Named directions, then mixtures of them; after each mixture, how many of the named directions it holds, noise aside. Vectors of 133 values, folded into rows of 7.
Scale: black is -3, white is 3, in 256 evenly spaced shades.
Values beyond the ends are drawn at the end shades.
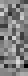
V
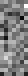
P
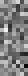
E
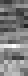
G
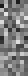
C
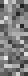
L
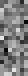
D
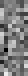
three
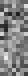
three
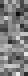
two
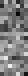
four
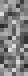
two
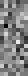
two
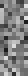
three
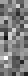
three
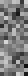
three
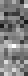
four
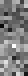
three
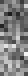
four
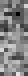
four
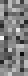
two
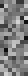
three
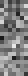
three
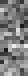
two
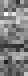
four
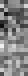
four
